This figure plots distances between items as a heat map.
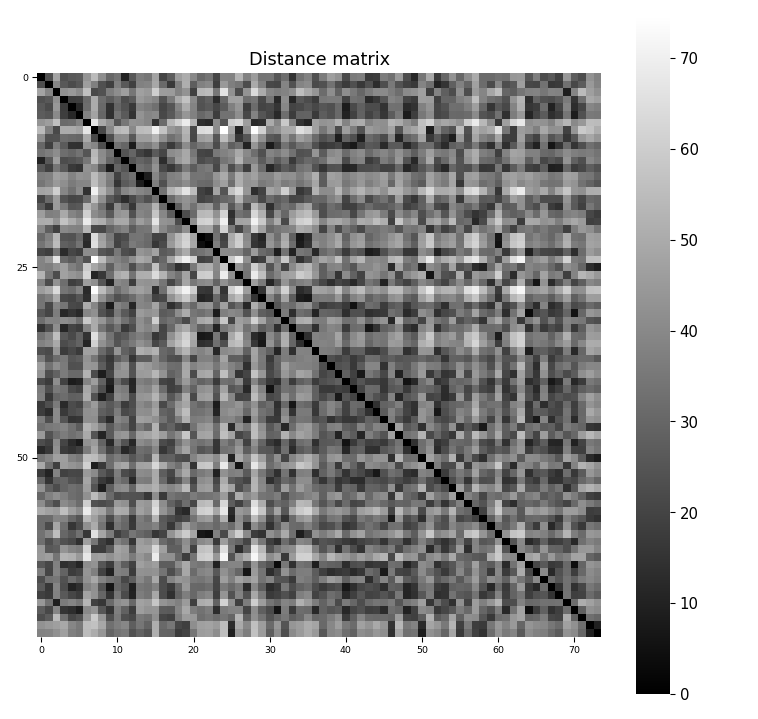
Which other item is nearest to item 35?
29
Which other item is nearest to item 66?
43
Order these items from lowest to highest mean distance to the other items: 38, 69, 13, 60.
38, 69, 60, 13
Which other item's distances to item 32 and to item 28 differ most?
63
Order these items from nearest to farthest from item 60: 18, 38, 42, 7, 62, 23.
23, 38, 42, 18, 62, 7
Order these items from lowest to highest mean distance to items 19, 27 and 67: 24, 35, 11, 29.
11, 29, 35, 24
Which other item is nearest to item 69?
2
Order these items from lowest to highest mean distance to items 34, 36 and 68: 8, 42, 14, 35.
35, 42, 8, 14
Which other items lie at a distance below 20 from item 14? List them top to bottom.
10, 13, 55
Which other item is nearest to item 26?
51
